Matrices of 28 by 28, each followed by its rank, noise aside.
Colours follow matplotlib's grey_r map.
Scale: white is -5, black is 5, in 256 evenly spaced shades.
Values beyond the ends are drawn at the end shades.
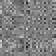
four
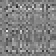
four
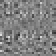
four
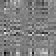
two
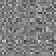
four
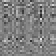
three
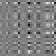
one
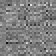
four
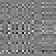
two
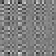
one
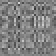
two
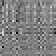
three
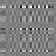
one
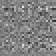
four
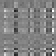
one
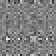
three
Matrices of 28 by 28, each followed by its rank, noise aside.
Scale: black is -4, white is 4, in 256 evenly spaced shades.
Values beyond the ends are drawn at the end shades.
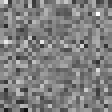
five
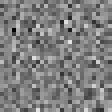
four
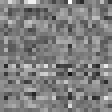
two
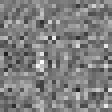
five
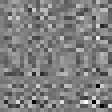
four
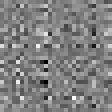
three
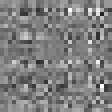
three
